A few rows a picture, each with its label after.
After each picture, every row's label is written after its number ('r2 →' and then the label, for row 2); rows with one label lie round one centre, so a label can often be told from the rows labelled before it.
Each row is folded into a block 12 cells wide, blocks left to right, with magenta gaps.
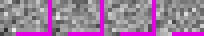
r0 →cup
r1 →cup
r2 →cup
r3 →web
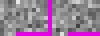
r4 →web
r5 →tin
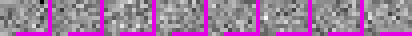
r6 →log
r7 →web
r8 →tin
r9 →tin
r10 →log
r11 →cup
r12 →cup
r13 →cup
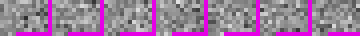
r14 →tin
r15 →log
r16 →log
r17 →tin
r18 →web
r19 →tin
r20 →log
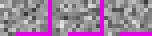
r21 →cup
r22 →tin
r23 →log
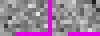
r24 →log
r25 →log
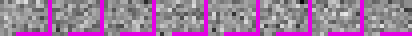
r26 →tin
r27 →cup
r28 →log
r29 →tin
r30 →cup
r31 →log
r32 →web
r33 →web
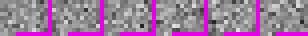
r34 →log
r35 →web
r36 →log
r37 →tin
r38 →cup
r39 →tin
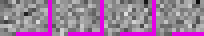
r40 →cup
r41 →tin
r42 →log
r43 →log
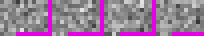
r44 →cup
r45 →tin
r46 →tin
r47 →tin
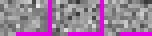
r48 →tin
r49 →cup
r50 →log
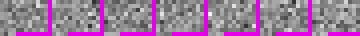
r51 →tin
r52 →log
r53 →web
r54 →cup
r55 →web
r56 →tin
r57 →web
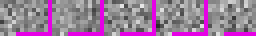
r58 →web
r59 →tin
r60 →tin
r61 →web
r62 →tin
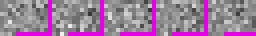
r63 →tin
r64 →tin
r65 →log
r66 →tin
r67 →cup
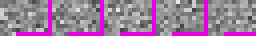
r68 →web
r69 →log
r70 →web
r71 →tin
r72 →log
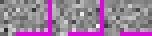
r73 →cup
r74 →web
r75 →web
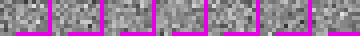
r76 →cup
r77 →log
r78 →tin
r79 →tin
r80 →log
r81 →tin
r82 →web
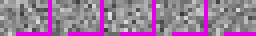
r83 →tin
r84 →cup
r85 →cup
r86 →cup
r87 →tin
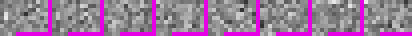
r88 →cup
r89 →cup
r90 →tin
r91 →log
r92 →web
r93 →web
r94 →tin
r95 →log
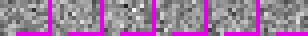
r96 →web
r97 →log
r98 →tin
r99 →cup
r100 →cup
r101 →cup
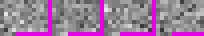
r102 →cup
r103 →web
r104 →web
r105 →cup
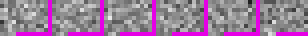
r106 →web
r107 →tin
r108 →cup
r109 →tin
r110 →log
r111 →web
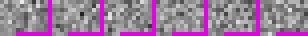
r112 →tin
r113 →log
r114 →cup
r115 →cup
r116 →log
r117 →tin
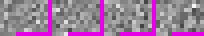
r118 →cup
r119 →web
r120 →log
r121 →tin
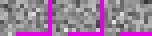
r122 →web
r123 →cup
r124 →log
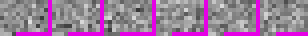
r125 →log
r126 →log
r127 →cup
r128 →tin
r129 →log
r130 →cup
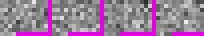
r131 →web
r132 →web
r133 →log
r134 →log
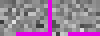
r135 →web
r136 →web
